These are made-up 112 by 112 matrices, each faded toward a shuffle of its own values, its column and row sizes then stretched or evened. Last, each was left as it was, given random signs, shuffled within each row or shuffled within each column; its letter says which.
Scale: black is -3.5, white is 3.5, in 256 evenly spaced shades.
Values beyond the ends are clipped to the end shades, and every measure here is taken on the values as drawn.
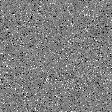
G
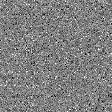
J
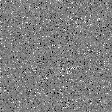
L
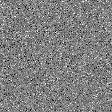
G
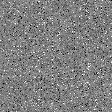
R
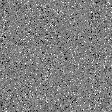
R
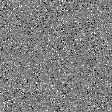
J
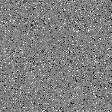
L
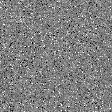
L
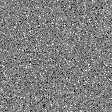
G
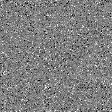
J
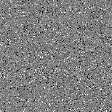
J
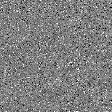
J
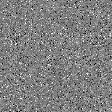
J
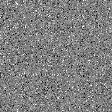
J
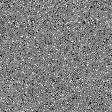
G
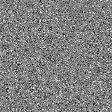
L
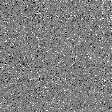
L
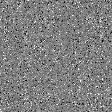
L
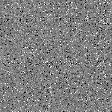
J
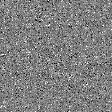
L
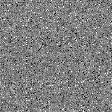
J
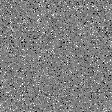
J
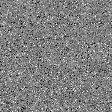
G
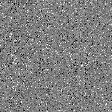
J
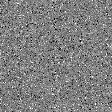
R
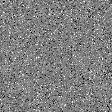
R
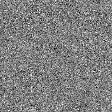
L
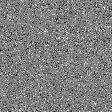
G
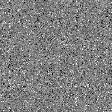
J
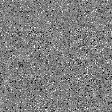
J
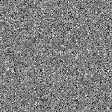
J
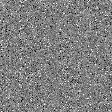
R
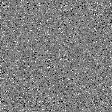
L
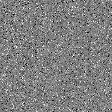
R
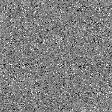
L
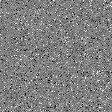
L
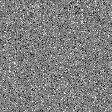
R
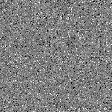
J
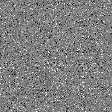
J
